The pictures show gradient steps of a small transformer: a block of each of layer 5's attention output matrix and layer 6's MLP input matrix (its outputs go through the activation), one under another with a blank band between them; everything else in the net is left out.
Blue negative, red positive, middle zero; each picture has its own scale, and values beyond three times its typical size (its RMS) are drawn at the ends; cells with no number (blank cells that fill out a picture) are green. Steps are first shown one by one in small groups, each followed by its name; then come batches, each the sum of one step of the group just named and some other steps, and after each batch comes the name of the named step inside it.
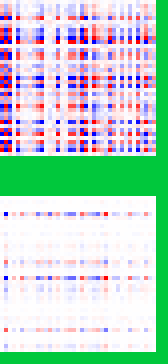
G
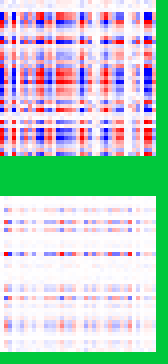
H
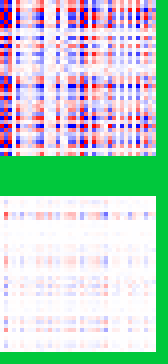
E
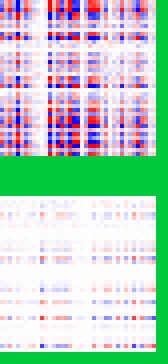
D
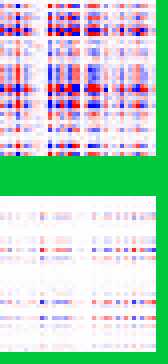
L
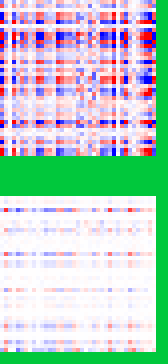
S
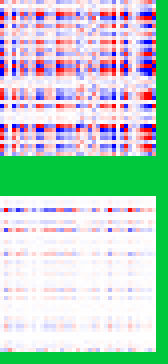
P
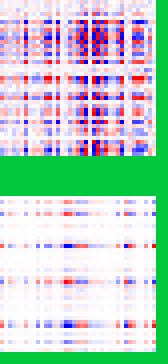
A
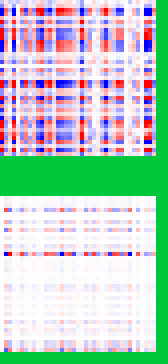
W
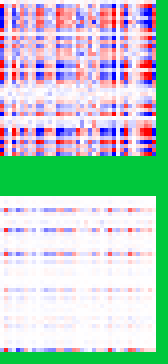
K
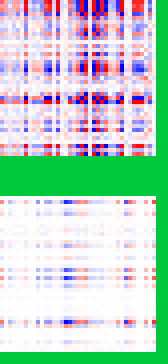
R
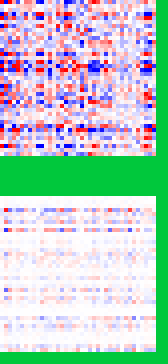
P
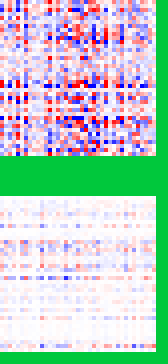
D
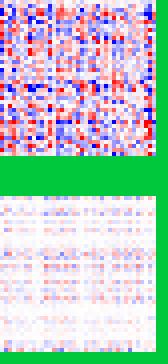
W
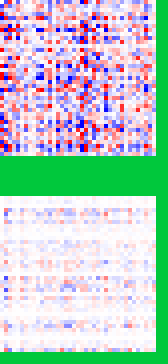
G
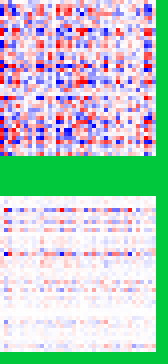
W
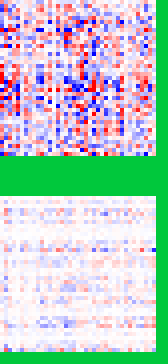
L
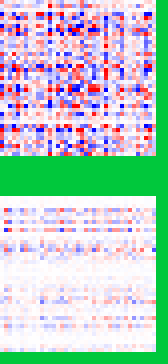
L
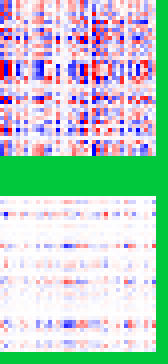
A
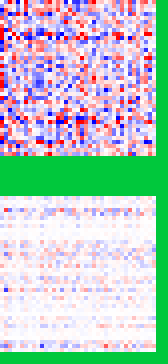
D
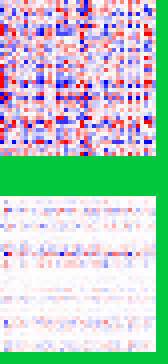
W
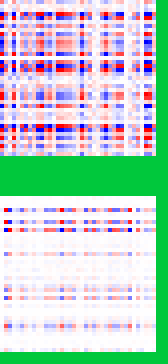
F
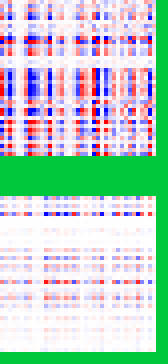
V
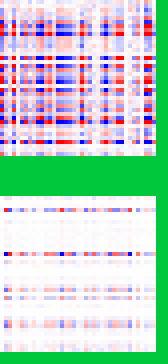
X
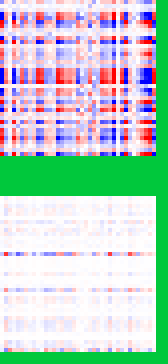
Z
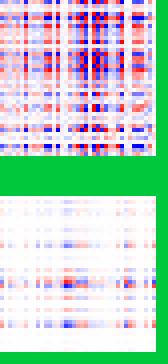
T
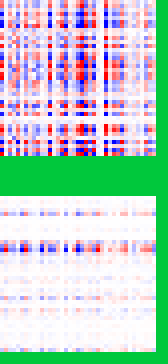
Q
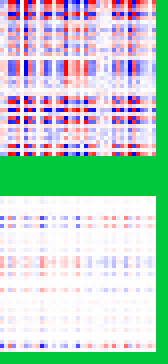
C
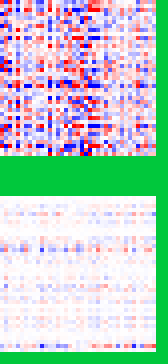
Q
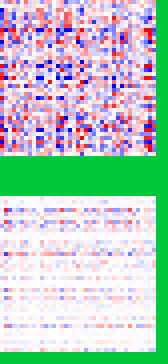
F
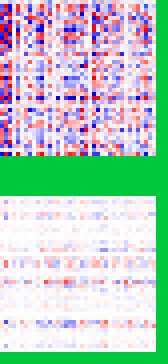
T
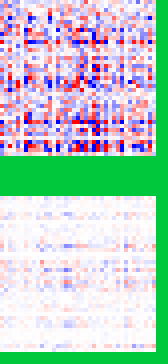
T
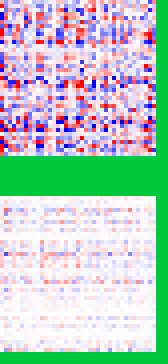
F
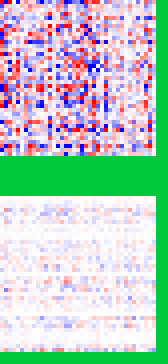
T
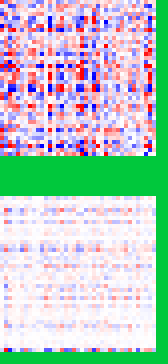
Q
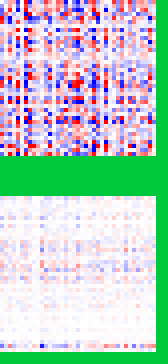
C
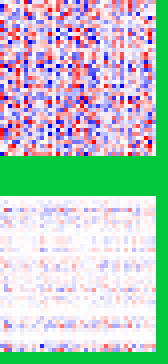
C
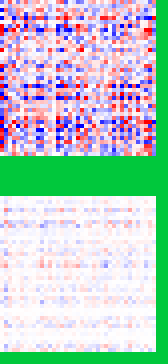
Z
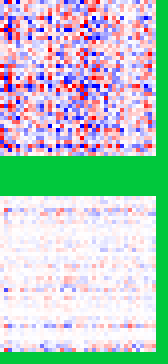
T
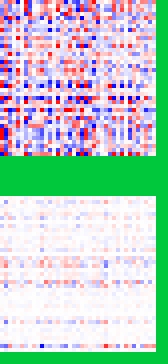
C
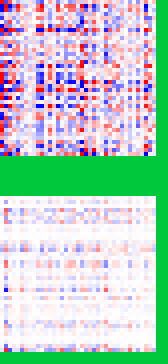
Q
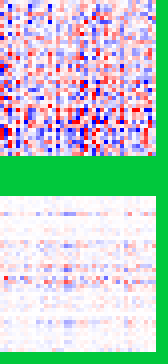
Z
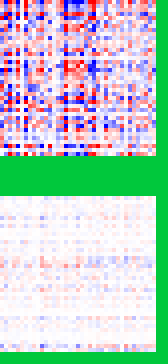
C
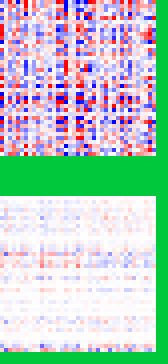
C
